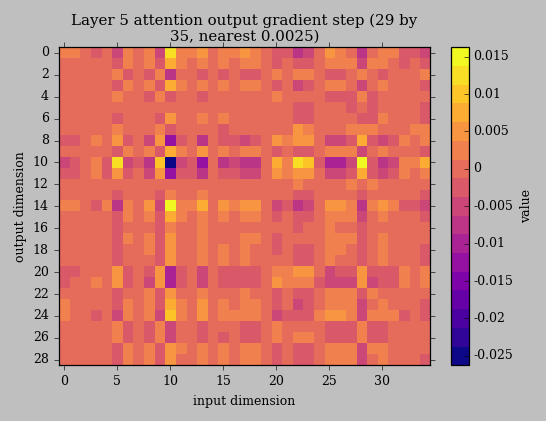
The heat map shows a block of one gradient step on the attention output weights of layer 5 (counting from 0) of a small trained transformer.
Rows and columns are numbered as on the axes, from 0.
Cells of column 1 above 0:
2
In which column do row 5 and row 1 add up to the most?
10
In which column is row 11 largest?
28
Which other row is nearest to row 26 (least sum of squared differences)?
25
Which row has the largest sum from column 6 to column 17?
14
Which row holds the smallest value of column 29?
21
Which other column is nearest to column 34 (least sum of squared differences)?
23
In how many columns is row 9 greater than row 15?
1
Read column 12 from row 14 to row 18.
0.0025 0 0 0 0
